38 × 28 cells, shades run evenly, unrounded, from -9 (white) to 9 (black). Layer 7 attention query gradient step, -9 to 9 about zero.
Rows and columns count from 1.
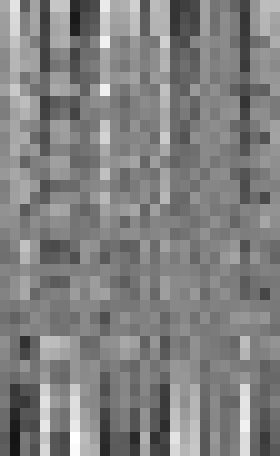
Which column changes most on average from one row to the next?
3
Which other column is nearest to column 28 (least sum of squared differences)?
1
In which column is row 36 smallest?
25
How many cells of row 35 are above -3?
23
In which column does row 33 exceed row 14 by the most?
2
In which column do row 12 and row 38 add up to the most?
27
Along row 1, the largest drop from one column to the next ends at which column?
11
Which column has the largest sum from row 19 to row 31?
14
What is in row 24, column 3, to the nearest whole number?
-3
